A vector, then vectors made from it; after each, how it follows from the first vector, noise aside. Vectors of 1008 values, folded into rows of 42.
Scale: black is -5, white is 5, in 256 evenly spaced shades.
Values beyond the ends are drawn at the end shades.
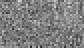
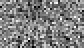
wrapped around, negated, scaled up.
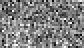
reversed, scaled up.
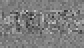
wrapped around, negated, partly zeroed.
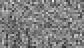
reversed, negated.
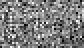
wrapped around, negated, scaled up.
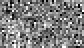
reversed, scaled up.
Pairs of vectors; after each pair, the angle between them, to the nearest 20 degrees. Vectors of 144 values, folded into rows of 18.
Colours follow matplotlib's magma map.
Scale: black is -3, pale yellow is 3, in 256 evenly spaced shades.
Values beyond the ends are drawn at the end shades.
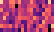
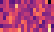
160 degrees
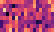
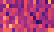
60 degrees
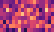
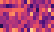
100 degrees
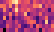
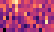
20 degrees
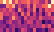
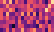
60 degrees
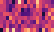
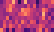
160 degrees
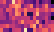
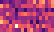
120 degrees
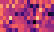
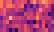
40 degrees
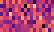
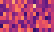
60 degrees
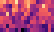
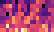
160 degrees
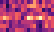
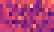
80 degrees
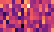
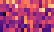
80 degrees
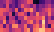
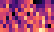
20 degrees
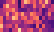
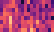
80 degrees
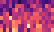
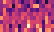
60 degrees
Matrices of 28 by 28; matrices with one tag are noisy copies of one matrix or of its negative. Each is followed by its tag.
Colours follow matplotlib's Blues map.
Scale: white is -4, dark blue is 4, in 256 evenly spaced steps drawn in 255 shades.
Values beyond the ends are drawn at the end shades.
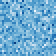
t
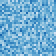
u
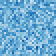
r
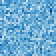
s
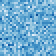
u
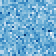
s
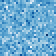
r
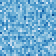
u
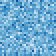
t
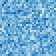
u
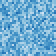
u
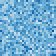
r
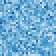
t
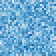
t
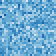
s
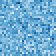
t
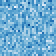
s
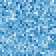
t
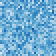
s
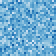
r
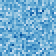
u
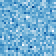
s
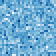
u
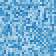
u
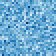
u
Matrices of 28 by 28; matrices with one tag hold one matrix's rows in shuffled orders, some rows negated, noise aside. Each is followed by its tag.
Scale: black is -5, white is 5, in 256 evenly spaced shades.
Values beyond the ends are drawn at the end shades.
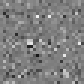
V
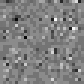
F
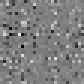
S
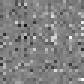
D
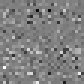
V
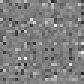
D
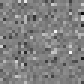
D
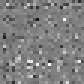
V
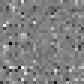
S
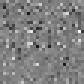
V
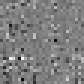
S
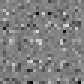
V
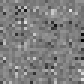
D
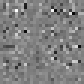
F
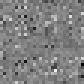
D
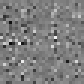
S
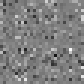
D
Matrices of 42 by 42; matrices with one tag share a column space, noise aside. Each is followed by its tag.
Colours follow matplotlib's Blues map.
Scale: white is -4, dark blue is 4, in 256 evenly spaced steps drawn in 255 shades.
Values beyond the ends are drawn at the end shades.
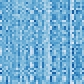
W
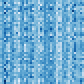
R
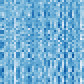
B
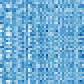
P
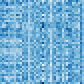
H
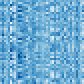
R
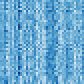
W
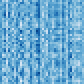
B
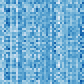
P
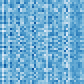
P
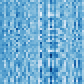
B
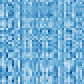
B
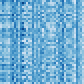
H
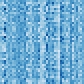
R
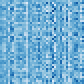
R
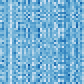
H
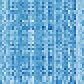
W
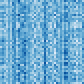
H
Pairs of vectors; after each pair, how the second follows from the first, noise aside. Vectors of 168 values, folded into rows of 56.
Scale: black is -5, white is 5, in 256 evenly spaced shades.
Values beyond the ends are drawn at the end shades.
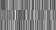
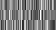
reversed, scaled up.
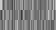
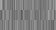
shrunk.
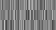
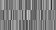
reversed, negated.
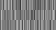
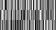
reversed, scaled up.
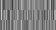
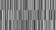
reversed, negated.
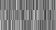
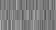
shrunk.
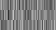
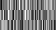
negated, scaled up.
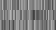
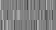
reversed, negated, partly zeroed.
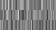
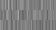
shrunk.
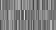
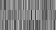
reversed, negated.
